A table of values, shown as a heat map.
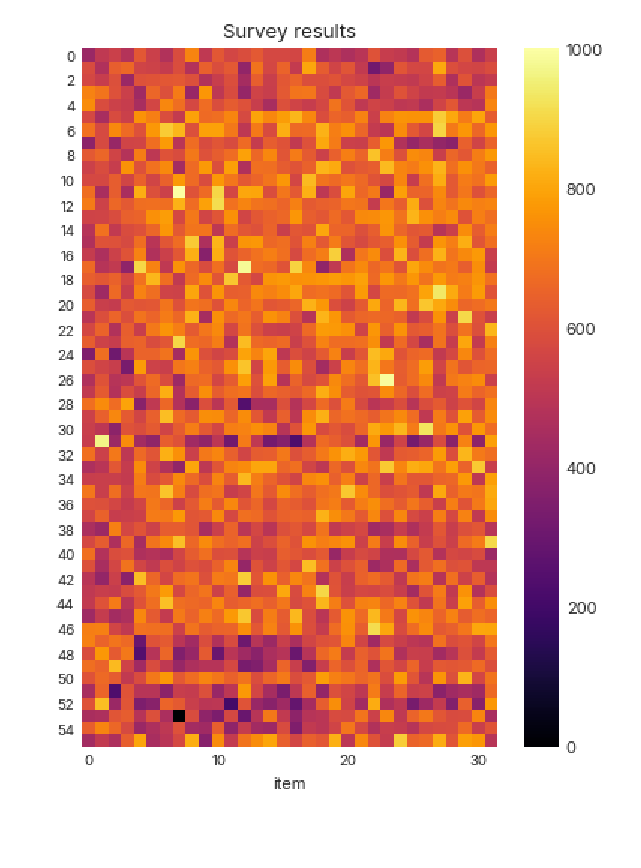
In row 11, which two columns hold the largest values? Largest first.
7, 10
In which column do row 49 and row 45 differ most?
12
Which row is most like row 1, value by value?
41
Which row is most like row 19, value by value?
5
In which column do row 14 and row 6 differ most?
27
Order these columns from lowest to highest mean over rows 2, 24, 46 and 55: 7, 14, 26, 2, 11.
2, 7, 11, 26, 14
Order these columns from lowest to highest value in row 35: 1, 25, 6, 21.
1, 25, 21, 6
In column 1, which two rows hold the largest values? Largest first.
31, 52
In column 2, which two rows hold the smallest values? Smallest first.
51, 24
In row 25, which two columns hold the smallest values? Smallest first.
3, 18
